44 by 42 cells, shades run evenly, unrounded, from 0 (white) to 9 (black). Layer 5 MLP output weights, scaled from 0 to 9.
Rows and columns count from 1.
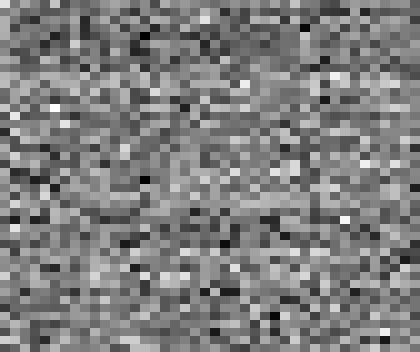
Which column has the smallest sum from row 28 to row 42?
11
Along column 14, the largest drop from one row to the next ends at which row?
32
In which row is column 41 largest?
33
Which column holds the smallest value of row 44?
38
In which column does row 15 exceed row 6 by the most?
8
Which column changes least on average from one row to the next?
18
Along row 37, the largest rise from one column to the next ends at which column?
23
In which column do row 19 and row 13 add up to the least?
13
